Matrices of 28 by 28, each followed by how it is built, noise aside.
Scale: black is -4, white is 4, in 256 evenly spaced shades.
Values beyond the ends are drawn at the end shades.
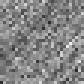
Hankel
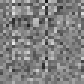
low rank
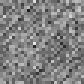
Hankel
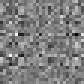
low rank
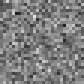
noise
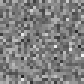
noise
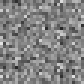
repeating rows
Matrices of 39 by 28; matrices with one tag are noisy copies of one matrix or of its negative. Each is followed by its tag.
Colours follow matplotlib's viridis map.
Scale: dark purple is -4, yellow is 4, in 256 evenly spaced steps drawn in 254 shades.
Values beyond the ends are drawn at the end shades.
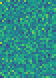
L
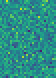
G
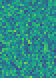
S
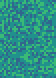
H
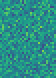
G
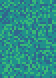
L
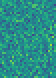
S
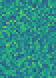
S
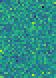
L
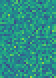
L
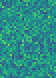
S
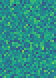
G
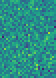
G
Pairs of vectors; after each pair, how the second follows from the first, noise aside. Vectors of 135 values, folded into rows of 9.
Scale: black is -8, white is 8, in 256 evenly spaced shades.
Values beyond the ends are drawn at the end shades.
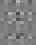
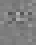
negated, partly zeroed.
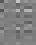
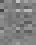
copied.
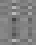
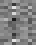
scaled up.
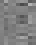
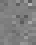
partly zeroed.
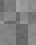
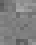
partly zeroed.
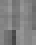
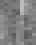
reversed, negated.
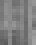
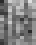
reversed, negated, scaled up.
